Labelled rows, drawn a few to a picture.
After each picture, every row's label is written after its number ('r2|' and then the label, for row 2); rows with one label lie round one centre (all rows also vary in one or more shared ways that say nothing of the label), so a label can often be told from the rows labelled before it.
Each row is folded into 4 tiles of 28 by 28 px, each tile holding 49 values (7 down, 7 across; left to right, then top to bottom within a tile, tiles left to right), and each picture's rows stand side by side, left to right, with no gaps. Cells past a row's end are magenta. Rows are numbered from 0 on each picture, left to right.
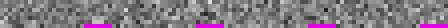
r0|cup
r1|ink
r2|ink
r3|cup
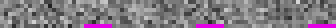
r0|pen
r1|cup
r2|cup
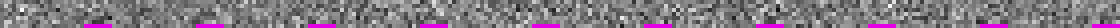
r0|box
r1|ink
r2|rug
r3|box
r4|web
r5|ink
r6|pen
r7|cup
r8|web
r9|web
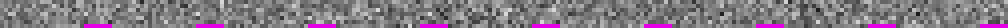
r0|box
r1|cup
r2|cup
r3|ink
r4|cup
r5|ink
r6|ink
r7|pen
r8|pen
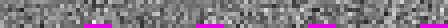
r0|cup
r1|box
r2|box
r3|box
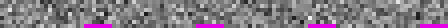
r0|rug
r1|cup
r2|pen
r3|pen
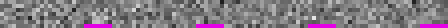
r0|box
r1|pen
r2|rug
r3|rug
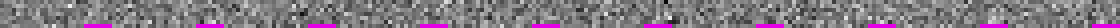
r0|pen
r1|ink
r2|pen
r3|cup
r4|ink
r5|ink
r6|pen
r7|box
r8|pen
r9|rug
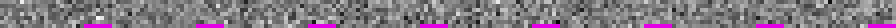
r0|pen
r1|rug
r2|box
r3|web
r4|pen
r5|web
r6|ink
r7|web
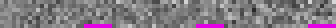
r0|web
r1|web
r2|cup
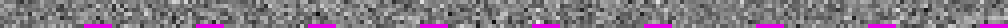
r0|box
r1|rug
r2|ink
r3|rug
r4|pen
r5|pen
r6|ink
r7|web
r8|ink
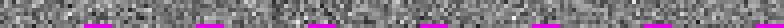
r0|web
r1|cup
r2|cup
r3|box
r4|rug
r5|web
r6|pen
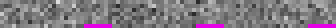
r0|box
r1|pen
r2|ink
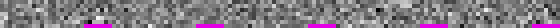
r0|ink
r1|rug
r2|rug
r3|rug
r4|web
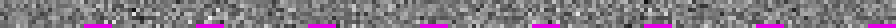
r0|web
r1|web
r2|ink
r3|box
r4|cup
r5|pen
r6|ink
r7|web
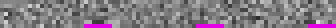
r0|web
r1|box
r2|rug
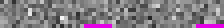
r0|pen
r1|ink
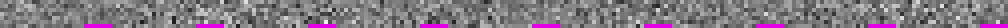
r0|rug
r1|cup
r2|ink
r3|pen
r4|ink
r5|cup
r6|box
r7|box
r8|ink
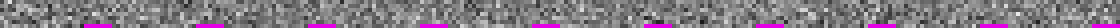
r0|box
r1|pen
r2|box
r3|web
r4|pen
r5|ink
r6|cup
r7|web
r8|ink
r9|web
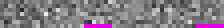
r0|web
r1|box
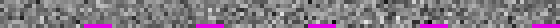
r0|ink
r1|pen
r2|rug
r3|box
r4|rug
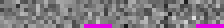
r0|web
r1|ink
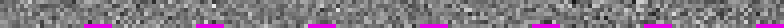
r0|rug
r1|ink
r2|ink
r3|pen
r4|box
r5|box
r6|box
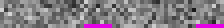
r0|pen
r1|pen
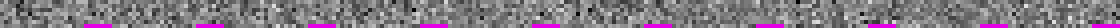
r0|web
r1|rug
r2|rug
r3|pen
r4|rug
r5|cup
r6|box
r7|rug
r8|pen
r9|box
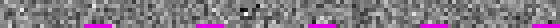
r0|pen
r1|ink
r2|web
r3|box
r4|cup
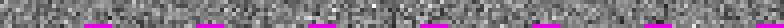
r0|cup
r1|web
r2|cup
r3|pen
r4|pen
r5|web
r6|rug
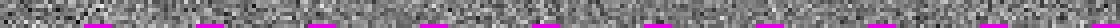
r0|ink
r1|web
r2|pen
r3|box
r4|web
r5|cup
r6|pen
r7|pen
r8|ink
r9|rug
